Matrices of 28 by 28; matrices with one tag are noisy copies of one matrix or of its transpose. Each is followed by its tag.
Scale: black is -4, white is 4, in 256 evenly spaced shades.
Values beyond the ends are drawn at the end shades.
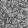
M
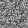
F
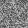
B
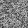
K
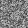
F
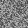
M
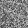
M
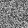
B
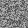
F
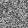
K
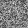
B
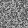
B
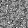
F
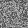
B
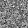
F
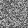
K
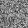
M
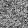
K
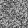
K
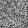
K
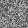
K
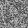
M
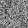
K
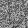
F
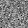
M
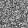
F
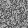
F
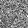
M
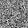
F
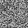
K
